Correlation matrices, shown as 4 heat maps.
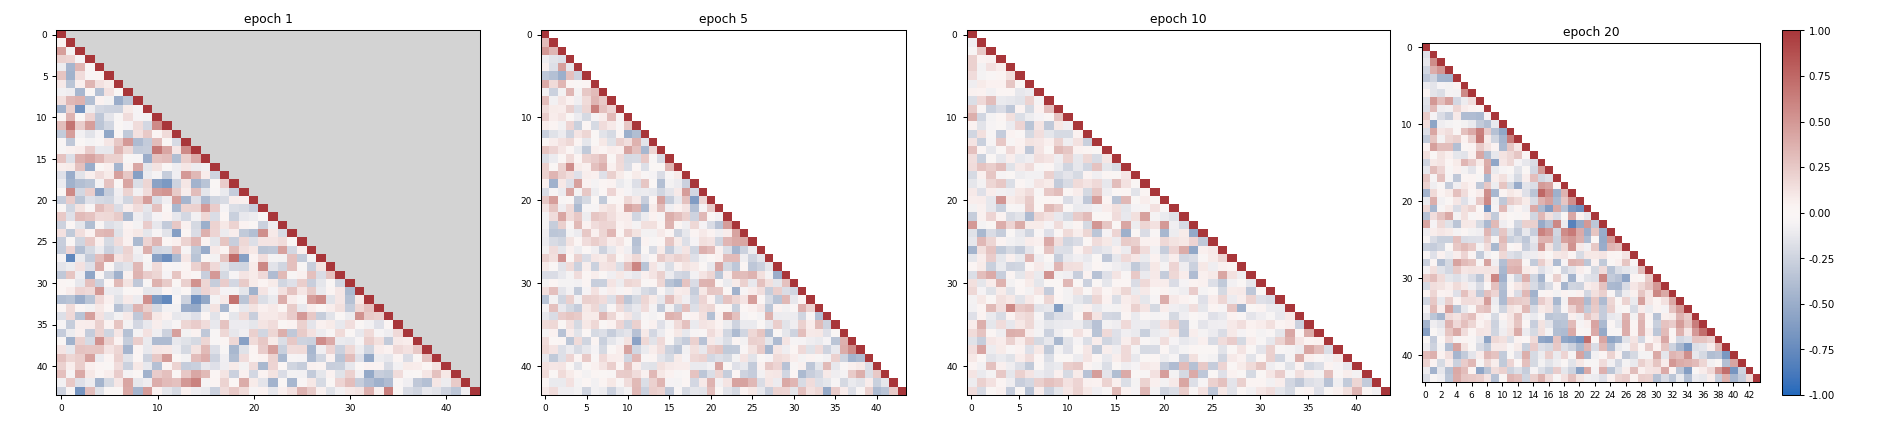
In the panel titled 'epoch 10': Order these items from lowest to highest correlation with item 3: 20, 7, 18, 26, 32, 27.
26, 27, 7, 32, 18, 20
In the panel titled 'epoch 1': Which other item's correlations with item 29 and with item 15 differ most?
3
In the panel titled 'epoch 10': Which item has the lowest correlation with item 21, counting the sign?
40
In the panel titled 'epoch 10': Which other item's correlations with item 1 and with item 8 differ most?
38
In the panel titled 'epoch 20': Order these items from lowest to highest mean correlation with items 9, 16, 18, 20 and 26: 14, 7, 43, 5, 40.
14, 7, 5, 43, 40
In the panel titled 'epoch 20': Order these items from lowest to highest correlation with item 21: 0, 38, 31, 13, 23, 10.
13, 31, 0, 10, 23, 38
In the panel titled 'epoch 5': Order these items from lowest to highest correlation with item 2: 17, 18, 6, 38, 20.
38, 20, 18, 17, 6
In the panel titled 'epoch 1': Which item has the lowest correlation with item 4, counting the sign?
19
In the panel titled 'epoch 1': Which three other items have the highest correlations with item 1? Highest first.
11, 19, 12
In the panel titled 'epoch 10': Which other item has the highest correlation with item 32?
20
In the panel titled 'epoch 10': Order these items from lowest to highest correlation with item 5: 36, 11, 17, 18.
17, 18, 11, 36
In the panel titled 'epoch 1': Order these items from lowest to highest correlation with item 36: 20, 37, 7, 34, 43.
7, 43, 34, 37, 20
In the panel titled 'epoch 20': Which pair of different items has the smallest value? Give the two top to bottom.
19, 23
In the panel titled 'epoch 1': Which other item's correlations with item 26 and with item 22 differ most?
38
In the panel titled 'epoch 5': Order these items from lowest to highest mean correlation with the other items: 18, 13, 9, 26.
18, 26, 13, 9
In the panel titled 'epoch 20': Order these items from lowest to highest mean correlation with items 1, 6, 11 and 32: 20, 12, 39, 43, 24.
39, 24, 43, 20, 12
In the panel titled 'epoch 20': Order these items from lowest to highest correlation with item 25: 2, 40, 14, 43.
2, 14, 40, 43
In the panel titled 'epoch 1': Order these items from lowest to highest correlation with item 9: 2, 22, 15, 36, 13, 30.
2, 15, 13, 22, 30, 36
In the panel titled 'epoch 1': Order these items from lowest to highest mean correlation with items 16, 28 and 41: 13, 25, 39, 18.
18, 25, 39, 13
